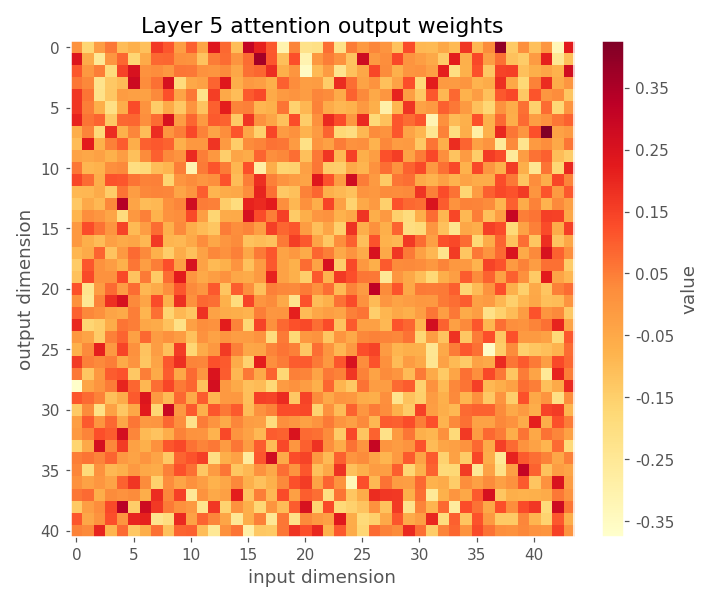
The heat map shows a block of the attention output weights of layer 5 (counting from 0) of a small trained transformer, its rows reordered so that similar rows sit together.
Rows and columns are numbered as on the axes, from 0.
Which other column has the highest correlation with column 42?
20
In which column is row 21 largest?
4
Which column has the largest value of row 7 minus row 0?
41
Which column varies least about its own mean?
11
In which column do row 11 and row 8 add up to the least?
39
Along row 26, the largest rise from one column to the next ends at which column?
16
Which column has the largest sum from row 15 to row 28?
24
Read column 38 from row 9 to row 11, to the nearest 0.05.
-0.25 0.15 0.05
